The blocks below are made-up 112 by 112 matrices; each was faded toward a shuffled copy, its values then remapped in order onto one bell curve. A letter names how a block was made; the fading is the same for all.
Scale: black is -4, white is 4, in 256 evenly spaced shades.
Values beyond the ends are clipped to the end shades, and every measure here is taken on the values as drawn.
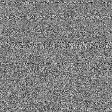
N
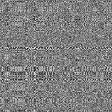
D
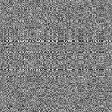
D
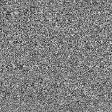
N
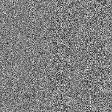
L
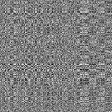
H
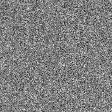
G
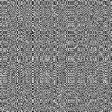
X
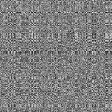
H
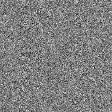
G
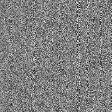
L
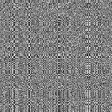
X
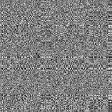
D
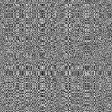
X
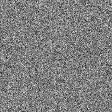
G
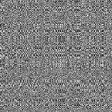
D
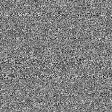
N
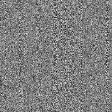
L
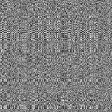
H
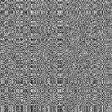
X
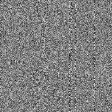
L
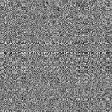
D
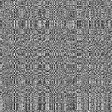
X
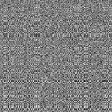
H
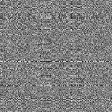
D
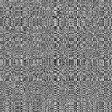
X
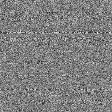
N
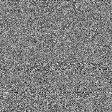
N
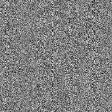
L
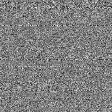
N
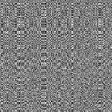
X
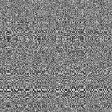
D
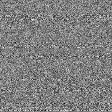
N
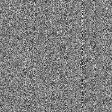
L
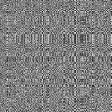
X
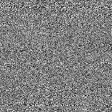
N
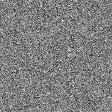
G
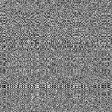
D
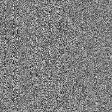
L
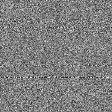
N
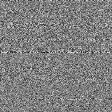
N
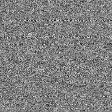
N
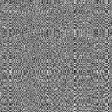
X
